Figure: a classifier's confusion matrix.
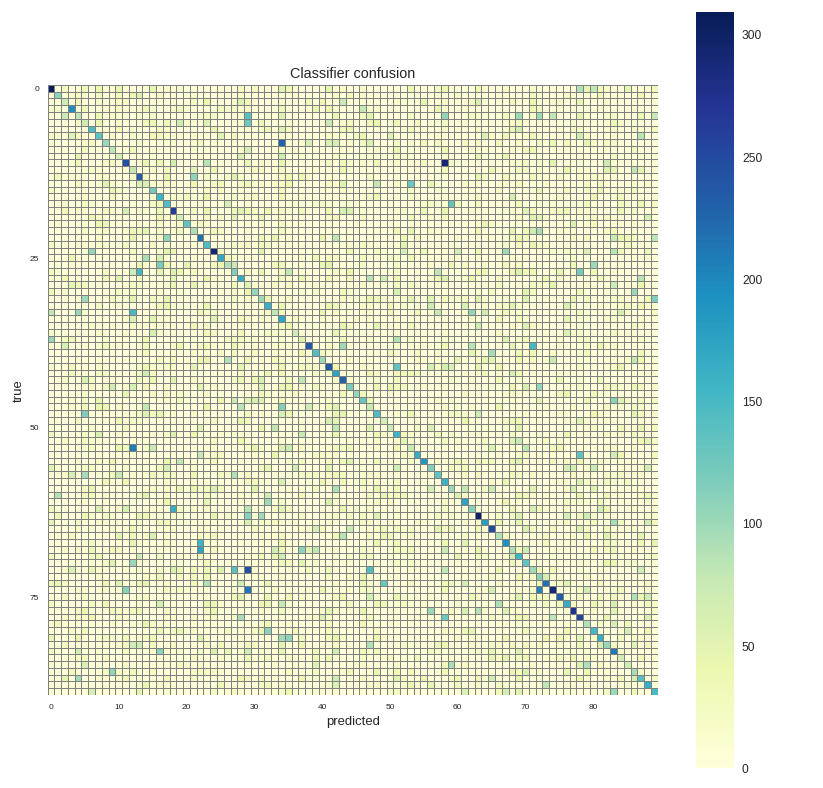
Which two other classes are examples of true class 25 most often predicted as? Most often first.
14, 16
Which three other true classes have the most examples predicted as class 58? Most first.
11, 78, 4
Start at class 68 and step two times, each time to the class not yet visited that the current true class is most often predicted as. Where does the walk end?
17
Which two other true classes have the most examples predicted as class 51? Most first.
41, 37
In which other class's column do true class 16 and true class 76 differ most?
66
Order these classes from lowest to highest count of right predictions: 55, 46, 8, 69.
8, 46, 69, 55
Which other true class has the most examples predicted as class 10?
57
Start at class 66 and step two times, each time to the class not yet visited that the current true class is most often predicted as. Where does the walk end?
37
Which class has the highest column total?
34
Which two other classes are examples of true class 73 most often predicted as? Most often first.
49, 23
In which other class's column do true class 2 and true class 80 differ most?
32
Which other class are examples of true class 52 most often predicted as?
69
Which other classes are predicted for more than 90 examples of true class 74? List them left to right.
11, 29, 72
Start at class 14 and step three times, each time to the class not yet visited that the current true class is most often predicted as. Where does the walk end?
86
